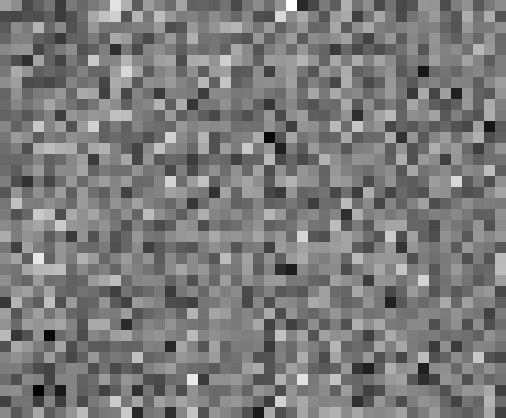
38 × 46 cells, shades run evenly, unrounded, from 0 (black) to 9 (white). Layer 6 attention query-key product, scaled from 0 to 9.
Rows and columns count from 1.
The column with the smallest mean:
25
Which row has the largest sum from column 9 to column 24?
6
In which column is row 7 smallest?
39
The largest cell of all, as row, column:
1, 27
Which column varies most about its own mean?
4
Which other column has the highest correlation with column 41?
29
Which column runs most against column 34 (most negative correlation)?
36
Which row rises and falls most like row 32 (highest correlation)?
21
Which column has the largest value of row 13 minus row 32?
16
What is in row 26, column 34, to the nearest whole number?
2
